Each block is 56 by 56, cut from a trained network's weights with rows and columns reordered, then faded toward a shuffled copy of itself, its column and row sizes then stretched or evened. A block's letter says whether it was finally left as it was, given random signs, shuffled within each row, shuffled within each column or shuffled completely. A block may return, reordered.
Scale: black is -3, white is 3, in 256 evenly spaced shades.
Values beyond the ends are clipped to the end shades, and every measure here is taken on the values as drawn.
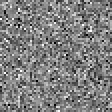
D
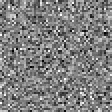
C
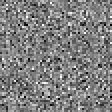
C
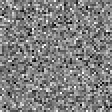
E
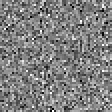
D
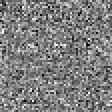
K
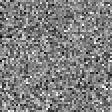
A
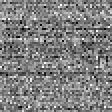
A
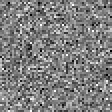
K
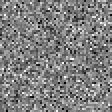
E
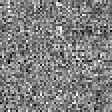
C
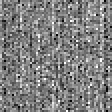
D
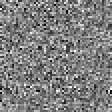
K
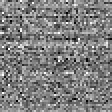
C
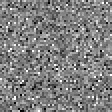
A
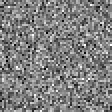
E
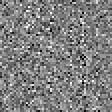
D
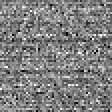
A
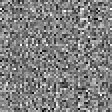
C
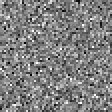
E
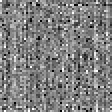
C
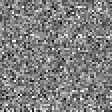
A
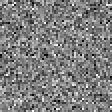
K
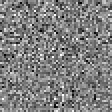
C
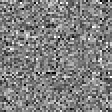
C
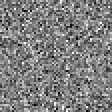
D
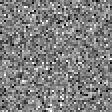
E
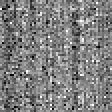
C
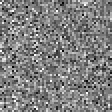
D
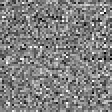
K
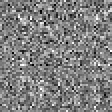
C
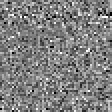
A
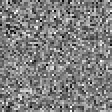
K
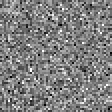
E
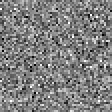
A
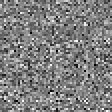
C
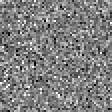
E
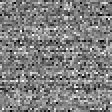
A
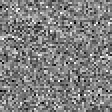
A
